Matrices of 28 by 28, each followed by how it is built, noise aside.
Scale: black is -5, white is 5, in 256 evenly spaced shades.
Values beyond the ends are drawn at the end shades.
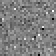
sparse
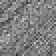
Hankel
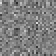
low rank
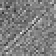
Hankel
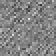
Hankel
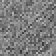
Hankel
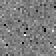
sparse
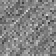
Hankel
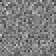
repeating columns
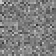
low rank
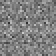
repeating columns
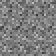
repeating columns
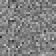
repeating rows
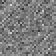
Hankel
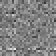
low rank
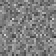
repeating columns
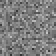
repeating rows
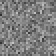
repeating rows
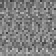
repeating columns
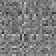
low rank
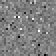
sparse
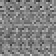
repeating columns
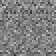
repeating columns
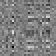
low rank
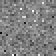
sparse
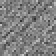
Hankel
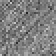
Hankel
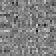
low rank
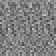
repeating columns
